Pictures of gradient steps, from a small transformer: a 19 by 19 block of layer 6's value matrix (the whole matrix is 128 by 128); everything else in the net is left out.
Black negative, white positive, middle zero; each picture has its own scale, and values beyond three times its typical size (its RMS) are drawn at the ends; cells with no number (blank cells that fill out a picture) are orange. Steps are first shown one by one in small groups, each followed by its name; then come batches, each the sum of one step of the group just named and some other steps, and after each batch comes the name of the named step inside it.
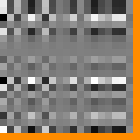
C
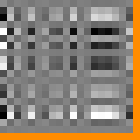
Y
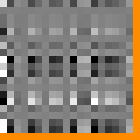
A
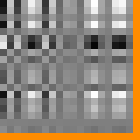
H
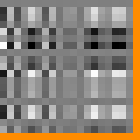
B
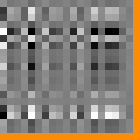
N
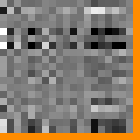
N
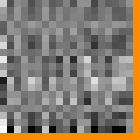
A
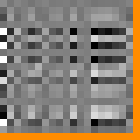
Y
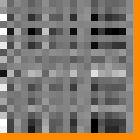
B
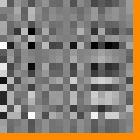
N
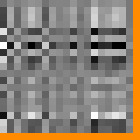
B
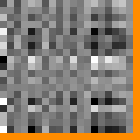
H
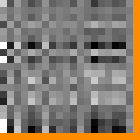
A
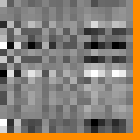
B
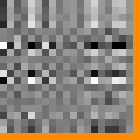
H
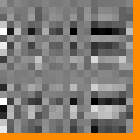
Y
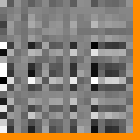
A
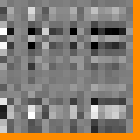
N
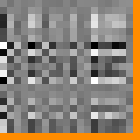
A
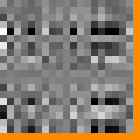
Y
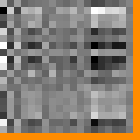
B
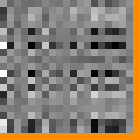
N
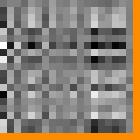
B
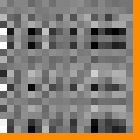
B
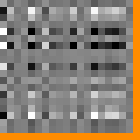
N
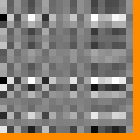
C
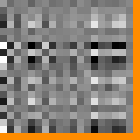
A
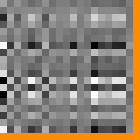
C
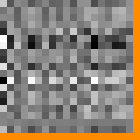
B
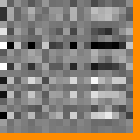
Y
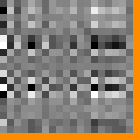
H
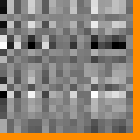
H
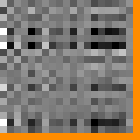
N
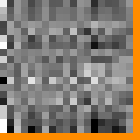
A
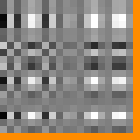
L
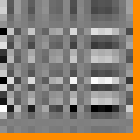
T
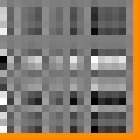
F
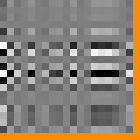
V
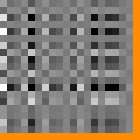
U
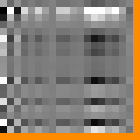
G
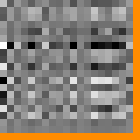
T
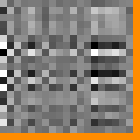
V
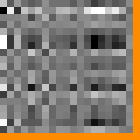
G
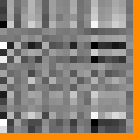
L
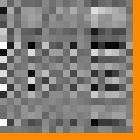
V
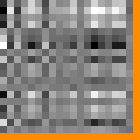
G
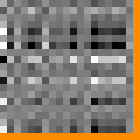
F
